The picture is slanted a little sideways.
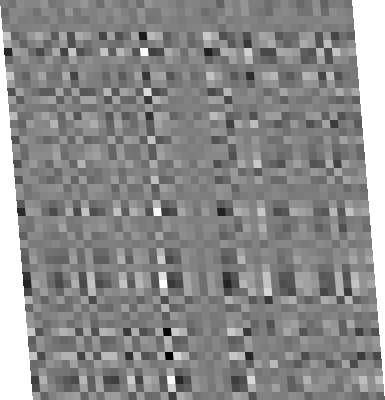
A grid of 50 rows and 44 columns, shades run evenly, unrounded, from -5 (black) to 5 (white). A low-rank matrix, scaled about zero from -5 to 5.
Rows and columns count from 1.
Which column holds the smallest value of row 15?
18
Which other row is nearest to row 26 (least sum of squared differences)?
23
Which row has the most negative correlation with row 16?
22
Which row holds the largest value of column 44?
48
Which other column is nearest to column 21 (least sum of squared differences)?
36
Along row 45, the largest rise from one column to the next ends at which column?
19
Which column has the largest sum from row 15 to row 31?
31
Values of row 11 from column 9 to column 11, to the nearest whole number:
-1 0 0
